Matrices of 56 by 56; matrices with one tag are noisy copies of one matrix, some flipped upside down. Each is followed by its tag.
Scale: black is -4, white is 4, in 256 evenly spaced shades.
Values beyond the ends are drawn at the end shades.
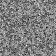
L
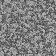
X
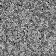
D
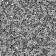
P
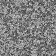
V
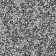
V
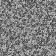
P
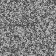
L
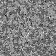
D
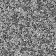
V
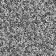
L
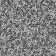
P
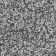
L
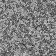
V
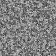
P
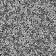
D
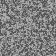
P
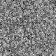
L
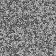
L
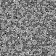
P
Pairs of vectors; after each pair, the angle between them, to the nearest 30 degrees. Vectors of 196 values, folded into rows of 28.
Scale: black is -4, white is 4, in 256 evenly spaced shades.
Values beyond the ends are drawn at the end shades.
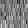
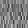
90 degrees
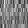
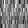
30 degrees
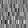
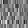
150 degrees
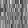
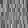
150 degrees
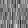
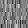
30 degrees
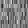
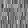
30 degrees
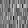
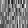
60 degrees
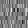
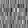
150 degrees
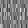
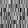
150 degrees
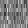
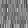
60 degrees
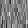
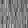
60 degrees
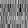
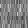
150 degrees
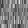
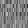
90 degrees
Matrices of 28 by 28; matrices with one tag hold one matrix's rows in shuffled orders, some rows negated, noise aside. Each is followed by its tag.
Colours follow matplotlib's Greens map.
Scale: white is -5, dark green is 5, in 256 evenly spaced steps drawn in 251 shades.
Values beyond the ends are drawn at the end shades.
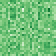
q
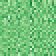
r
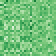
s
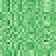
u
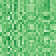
u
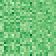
s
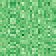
q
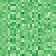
q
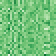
u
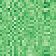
u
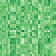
q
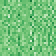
r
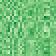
u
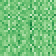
r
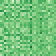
s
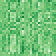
q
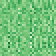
r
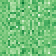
q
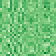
u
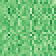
r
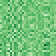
u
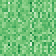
r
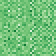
r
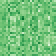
q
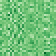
u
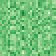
q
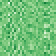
u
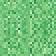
r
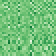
r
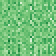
r
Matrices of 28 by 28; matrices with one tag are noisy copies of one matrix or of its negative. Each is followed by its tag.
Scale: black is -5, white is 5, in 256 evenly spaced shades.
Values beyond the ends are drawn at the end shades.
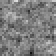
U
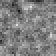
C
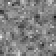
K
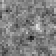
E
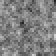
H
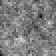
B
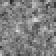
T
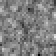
H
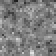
U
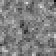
H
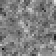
H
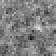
E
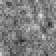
B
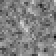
H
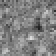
E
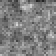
C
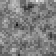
C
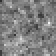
B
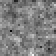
U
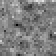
C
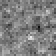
E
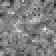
T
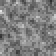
K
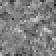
T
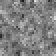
K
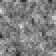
K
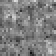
U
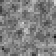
H
